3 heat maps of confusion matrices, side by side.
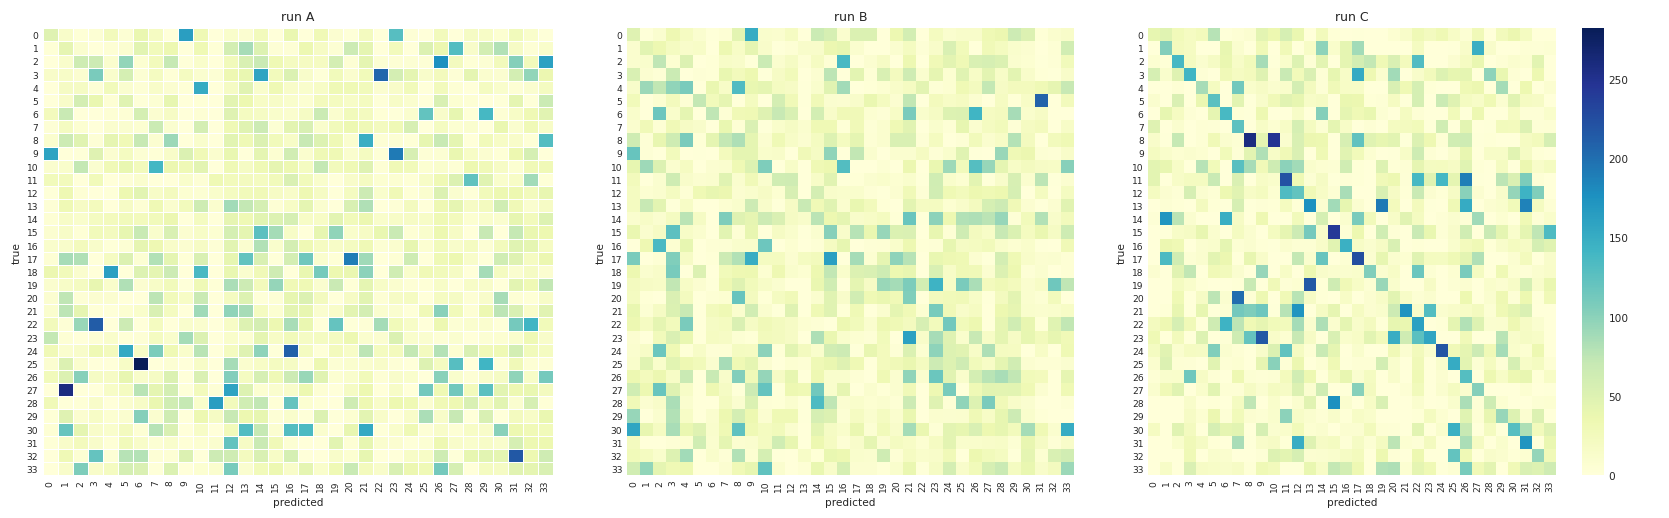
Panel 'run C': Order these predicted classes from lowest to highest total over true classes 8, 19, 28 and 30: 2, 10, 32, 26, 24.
24, 32, 2, 26, 10
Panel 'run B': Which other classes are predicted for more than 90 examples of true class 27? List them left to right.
2, 10, 14, 24
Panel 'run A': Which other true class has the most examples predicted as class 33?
2
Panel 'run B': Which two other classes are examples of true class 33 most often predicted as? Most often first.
10, 1
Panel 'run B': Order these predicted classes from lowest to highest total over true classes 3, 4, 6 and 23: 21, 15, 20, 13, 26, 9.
13, 20, 9, 15, 26, 21
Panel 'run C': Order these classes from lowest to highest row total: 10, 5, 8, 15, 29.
29, 5, 10, 15, 8
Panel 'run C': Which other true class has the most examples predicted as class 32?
12
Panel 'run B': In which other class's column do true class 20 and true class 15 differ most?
8
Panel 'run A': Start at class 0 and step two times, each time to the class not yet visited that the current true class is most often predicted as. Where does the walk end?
23
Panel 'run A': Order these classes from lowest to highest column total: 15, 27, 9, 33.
9, 15, 27, 33
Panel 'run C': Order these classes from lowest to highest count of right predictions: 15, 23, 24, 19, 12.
19, 12, 23, 24, 15
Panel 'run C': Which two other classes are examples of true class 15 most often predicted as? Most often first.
33, 13
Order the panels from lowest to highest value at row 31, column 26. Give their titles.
run B, run A, run C
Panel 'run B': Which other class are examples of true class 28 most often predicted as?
14
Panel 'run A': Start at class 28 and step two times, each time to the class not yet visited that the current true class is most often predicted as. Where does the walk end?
32
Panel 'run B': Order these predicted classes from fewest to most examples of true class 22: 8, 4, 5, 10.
5, 10, 8, 4
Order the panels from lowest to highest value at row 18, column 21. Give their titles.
run C, run B, run A
